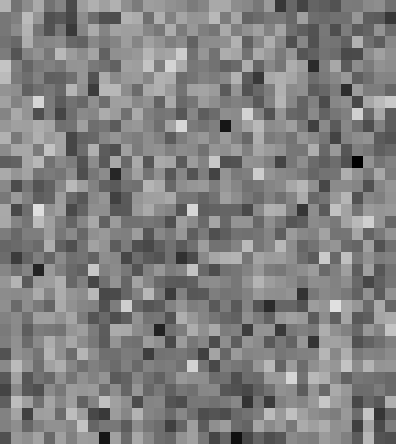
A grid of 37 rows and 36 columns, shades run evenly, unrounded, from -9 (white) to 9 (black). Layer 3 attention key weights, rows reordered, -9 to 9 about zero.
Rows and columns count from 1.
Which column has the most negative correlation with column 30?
15
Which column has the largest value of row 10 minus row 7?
25
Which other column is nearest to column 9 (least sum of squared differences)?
3
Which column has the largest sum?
33
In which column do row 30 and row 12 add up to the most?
7
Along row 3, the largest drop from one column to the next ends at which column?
8
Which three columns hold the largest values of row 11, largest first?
21, 29, 34
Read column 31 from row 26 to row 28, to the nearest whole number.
-7 2 -1
